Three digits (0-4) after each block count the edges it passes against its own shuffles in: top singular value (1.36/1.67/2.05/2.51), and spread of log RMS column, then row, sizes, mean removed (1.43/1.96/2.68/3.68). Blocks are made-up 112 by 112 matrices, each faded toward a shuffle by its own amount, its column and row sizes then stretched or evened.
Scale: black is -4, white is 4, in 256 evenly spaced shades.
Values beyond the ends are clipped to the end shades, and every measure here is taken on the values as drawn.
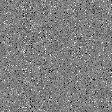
0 2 1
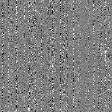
1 4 0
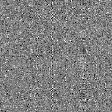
3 2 1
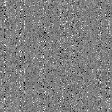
2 3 0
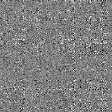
3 3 3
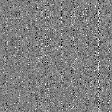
3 3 0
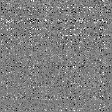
1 3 3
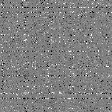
3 2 3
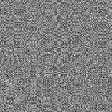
4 0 1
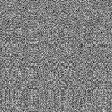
4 0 0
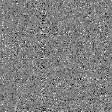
1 2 2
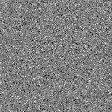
3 0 0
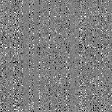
3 4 2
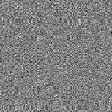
4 1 0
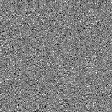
3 0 0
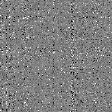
0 3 2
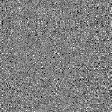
3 2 1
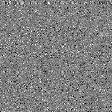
3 0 2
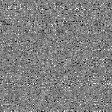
3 0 3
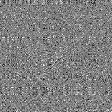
4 0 2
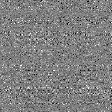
3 1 3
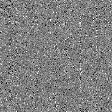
2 2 0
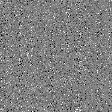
1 2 0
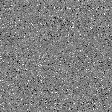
0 0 1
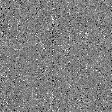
0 2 1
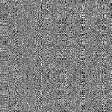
4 3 0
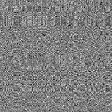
4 0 2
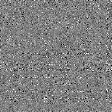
1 2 3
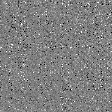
0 2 1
